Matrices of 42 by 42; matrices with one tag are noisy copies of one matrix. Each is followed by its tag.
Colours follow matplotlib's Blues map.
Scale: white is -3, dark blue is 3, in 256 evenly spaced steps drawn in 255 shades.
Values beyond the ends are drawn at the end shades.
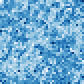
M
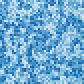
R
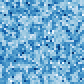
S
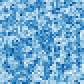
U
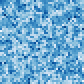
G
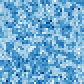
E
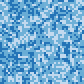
S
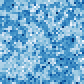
M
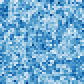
R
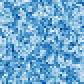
E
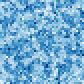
U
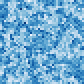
R
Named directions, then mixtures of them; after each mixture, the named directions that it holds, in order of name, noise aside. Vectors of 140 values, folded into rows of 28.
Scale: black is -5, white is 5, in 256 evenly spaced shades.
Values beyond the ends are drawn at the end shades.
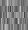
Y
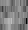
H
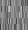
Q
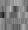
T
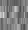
T, Y.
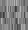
T, Y.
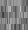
H, Q, T.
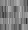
H, Q, T.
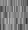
H, Q, Y.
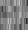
H, Q, T.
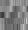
H, T.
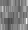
H.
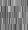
Q, T.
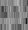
H, T.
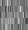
H, Y.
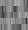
H, T.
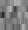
T.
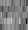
H.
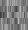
T, Y.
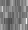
H.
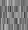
Y.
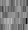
H.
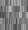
Q, T.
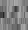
T, Y.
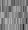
H, Q, T.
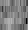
H.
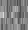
T, Y.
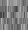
T, Y.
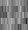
H, T, Y.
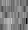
H.
